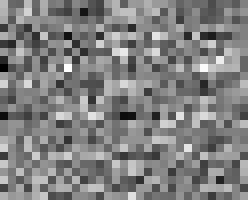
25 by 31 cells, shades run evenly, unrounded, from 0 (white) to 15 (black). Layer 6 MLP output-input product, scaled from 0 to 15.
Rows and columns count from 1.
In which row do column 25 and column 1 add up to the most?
20
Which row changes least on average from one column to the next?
17
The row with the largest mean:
5
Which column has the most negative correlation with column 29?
6
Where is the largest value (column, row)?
1, 9
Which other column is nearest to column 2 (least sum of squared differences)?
10
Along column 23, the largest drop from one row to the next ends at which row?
4
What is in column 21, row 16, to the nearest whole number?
3
